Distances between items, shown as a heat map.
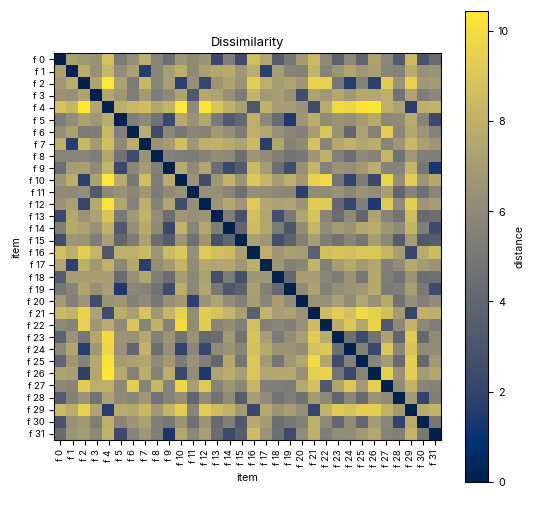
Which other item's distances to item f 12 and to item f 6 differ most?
f 26
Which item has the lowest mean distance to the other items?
f 15
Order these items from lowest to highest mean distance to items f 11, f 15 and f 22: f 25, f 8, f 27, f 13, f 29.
f 13, f 27, f 8, f 25, f 29
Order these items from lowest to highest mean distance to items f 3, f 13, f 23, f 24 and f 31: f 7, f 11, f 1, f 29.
f 11, f 1, f 7, f 29
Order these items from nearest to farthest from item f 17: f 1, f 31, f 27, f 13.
f 1, f 27, f 31, f 13
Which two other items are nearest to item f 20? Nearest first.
f 11, f 3
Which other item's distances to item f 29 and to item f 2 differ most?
f 4
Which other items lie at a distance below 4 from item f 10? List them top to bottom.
f 2, f 12, f 24, f 26
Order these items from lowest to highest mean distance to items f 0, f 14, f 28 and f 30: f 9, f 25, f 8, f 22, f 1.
f 9, f 25, f 8, f 22, f 1
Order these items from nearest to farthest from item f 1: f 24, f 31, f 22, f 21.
f 22, f 31, f 24, f 21
